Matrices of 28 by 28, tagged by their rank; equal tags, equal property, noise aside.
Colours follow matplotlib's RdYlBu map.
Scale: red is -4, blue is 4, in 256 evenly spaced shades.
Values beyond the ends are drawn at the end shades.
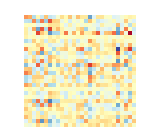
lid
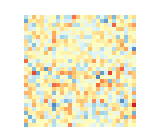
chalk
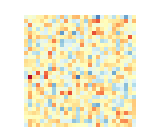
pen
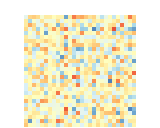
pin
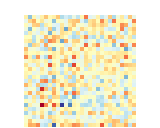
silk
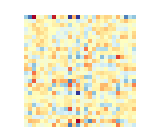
lid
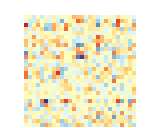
pin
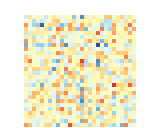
silk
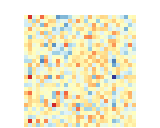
chalk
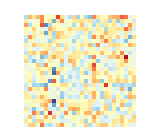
pen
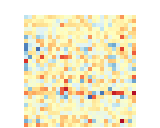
pin
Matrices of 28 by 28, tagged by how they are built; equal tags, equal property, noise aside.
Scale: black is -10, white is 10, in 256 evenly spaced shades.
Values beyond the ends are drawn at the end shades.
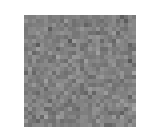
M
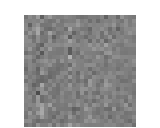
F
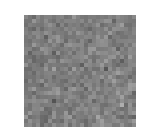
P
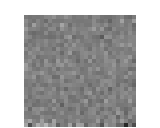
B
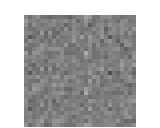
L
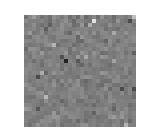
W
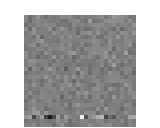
B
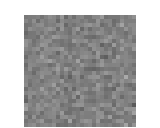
L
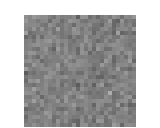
L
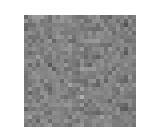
L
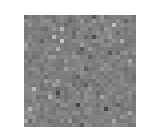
W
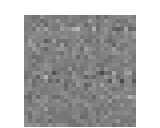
B
